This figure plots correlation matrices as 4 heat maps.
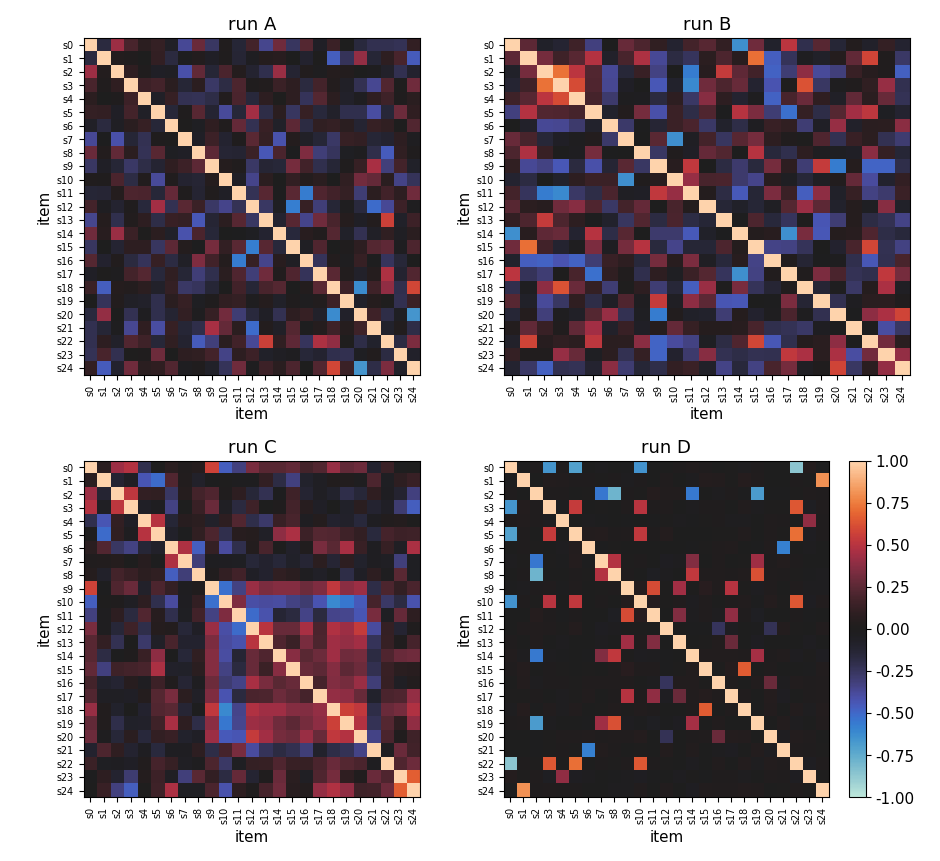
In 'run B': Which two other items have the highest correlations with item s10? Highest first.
s11, s21
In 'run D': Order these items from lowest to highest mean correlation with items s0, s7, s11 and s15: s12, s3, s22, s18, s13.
s22, s3, s12, s13, s18
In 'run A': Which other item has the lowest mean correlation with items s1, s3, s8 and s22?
s21
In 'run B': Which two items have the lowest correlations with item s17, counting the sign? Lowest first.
s14, s5
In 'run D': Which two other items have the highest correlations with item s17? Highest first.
s9, s11
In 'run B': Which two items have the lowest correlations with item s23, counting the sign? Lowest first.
s9, s21
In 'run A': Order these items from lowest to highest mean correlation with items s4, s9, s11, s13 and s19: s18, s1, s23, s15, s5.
s5, s1, s23, s18, s15
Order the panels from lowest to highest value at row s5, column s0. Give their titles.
run D, run B, run C, run A
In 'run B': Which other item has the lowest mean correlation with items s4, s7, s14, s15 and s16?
s10
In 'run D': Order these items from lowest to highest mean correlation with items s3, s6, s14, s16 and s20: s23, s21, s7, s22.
s21, s23, s7, s22
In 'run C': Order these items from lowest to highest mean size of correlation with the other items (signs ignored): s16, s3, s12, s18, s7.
s7, s3, s16, s12, s18
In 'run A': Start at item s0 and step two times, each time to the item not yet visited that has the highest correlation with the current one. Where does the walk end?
s14
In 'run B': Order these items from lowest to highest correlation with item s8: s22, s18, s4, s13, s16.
s16, s4, s18, s13, s22
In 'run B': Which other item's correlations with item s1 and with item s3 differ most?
s15
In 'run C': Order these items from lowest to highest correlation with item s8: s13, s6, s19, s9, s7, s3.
s6, s7, s19, s13, s9, s3
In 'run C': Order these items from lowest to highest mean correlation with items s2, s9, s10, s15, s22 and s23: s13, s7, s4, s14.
s7, s13, s4, s14
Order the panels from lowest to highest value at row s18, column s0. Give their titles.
run B, run D, run A, run C
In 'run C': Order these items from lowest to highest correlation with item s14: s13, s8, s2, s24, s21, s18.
s21, s2, s8, s13, s24, s18
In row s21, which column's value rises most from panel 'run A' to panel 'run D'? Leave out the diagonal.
s12
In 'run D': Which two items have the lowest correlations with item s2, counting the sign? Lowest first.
s8, s19
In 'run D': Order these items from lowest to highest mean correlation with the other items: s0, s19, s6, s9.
s0, s6, s19, s9
